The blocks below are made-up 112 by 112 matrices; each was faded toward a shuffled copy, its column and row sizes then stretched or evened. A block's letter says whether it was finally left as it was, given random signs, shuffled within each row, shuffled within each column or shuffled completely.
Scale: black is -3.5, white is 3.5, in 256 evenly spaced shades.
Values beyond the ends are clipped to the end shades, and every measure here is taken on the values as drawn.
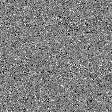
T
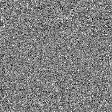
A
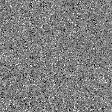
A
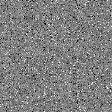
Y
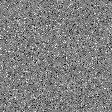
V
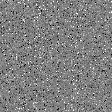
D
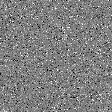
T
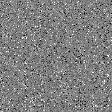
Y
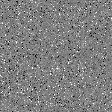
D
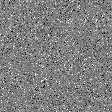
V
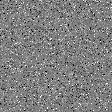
T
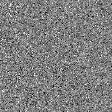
A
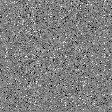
A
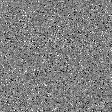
T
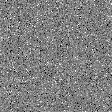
D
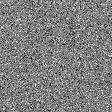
V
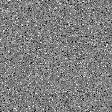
T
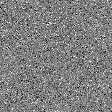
T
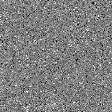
Y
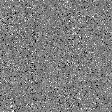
A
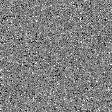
A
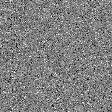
D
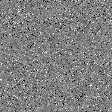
T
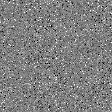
A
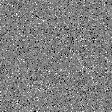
Y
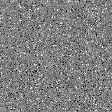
Y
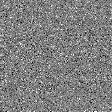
Y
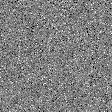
V
